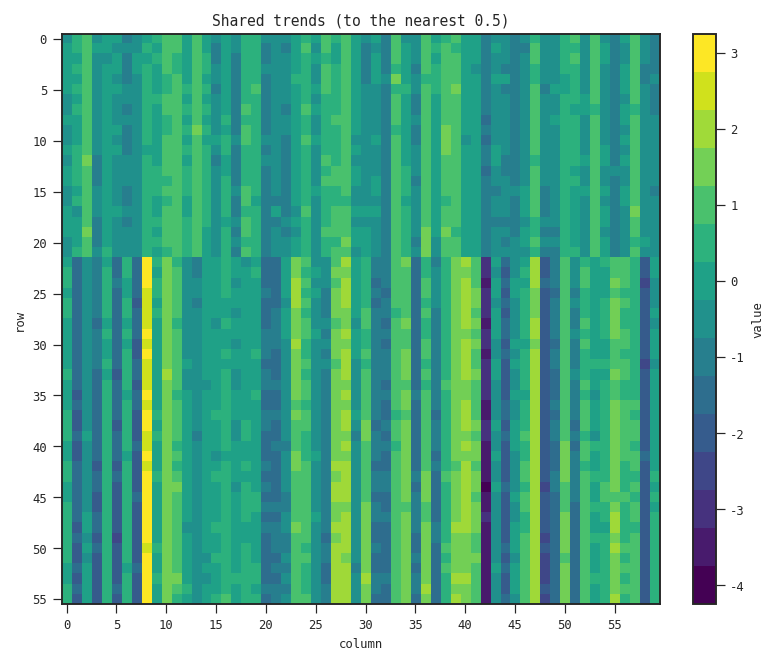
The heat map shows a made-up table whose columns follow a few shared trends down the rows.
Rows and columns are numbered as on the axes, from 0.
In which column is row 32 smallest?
42
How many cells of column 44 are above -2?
35
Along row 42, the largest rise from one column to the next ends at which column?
8
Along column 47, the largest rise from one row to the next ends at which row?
22
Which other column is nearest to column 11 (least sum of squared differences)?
33
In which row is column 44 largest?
4
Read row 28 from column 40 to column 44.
2 1.5 -3.5 0 -1.5
